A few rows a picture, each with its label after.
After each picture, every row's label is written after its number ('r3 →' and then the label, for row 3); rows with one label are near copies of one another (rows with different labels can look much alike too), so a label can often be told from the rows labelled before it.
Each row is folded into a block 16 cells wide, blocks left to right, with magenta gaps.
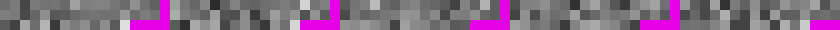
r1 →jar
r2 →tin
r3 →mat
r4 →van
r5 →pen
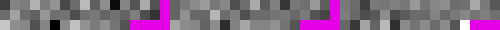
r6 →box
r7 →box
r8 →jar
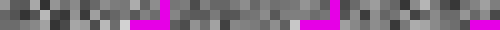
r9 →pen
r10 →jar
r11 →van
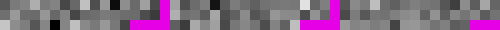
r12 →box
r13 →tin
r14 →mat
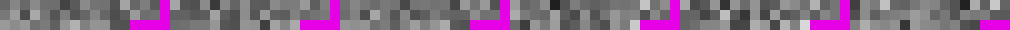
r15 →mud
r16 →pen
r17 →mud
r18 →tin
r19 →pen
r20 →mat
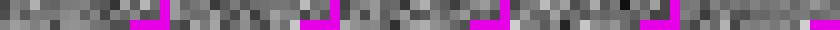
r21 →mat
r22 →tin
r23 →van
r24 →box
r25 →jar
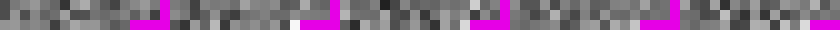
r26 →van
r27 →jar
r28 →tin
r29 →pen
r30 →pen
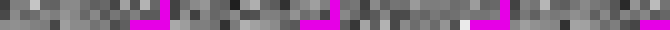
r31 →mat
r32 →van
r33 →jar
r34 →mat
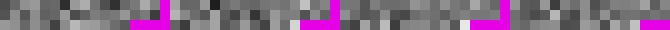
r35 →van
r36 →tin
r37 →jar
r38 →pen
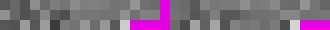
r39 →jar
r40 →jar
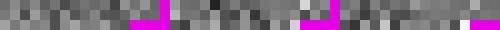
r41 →mud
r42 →tin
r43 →jar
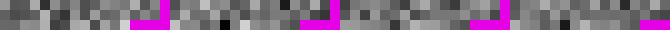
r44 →pen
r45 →box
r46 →van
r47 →box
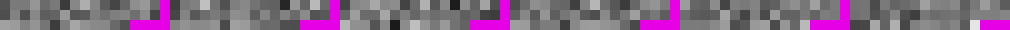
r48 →van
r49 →mat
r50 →box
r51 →van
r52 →pen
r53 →jar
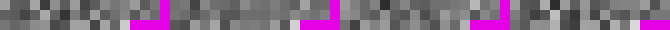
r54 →pen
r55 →jar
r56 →tin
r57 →pen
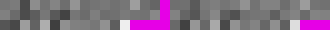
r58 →jar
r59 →jar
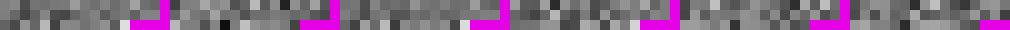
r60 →jar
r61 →box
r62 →jar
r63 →pen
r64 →mat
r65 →van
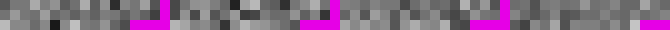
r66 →box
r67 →van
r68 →mud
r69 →jar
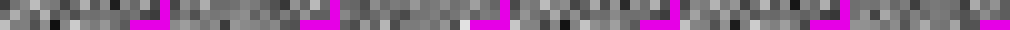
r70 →box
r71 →mat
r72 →jar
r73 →box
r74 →box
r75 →mud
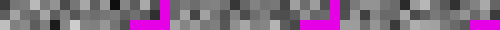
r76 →box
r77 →mud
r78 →van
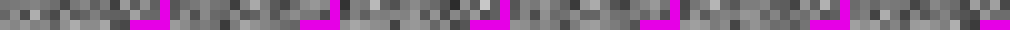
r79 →mud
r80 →van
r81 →mat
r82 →van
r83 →mat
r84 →mud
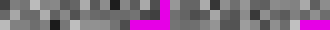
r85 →box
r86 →pen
